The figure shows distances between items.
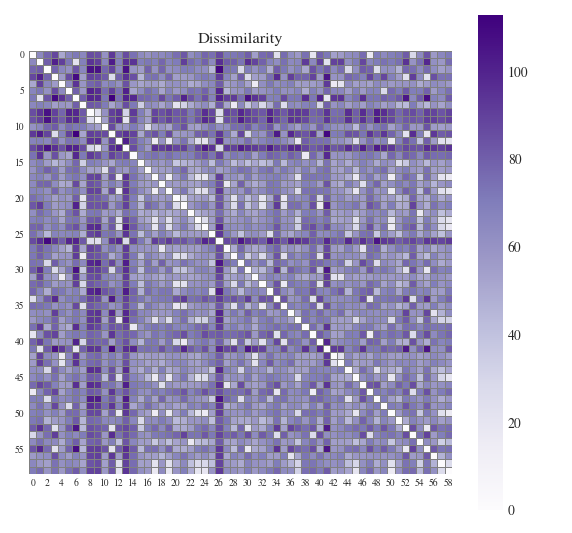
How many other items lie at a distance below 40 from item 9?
3
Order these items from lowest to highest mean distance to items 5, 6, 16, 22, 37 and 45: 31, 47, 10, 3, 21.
10, 31, 47, 21, 3
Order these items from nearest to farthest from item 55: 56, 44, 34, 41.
44, 56, 34, 41
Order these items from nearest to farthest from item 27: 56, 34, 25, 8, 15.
56, 15, 25, 34, 8
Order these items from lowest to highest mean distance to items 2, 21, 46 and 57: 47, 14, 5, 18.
18, 5, 14, 47
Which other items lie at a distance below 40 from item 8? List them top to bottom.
9, 13, 26
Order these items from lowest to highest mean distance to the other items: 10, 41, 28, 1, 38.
28, 10, 38, 1, 41
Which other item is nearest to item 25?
33
